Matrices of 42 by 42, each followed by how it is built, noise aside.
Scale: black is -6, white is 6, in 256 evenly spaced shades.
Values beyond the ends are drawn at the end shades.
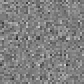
low rank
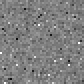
sparse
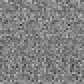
repeating columns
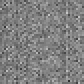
repeating rows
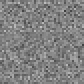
repeating columns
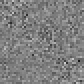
block diagonal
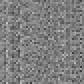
repeating rows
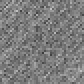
Hankel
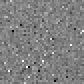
sparse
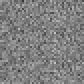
repeating rows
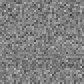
repeating columns
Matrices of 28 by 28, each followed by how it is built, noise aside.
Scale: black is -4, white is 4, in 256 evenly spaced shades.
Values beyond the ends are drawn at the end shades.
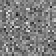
low rank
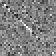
diagonal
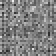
blocks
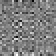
low rank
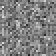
repeating rows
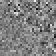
upper triangular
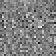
low rank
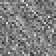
Toeplitz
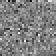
uneven rows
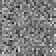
repeating rows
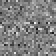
uneven rows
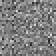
repeating rows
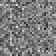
repeating rows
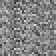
repeating rows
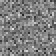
repeating rows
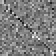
diagonal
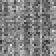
blocks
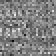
blocks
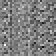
repeating rows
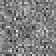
low rank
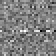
uneven rows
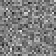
blocks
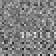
low rank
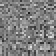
low rank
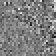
upper triangular
